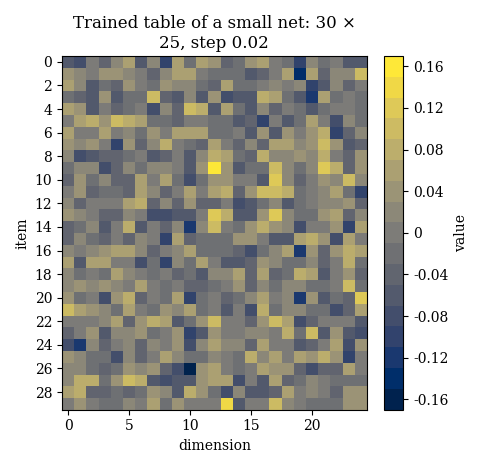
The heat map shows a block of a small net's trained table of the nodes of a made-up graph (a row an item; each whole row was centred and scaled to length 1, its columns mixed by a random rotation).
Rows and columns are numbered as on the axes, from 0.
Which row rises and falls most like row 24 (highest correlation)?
14
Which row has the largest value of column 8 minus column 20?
2
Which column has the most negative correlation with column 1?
16
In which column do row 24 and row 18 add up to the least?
1
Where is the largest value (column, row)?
12, 9
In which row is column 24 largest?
20
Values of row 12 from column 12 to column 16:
-0.04 0 -0.08 -0.06 -0.02
